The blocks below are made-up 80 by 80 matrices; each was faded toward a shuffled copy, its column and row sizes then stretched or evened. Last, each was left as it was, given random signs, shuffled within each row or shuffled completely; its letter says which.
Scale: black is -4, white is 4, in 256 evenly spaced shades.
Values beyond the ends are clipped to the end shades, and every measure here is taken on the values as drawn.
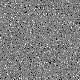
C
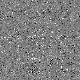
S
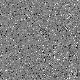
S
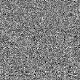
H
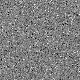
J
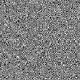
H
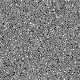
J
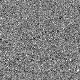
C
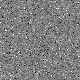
J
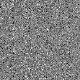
H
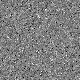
J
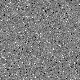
J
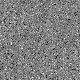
J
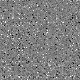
H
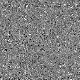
S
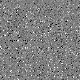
S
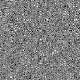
H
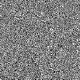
S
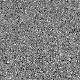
C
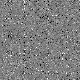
S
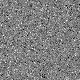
J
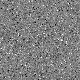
J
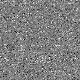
C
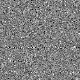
S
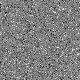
J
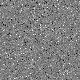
J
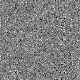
S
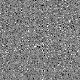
H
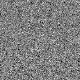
S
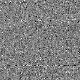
H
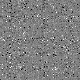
H
